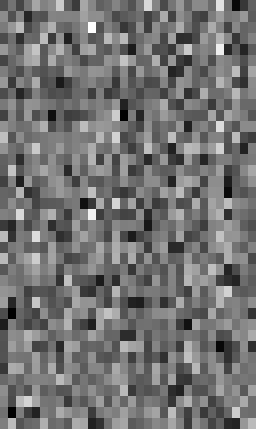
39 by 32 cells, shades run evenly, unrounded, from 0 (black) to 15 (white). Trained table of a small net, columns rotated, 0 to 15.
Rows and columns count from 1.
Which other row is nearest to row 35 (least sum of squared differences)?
6
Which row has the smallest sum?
9
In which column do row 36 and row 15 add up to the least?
23
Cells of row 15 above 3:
28
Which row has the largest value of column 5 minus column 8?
22
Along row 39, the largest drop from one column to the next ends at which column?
12
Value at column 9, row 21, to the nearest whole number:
5
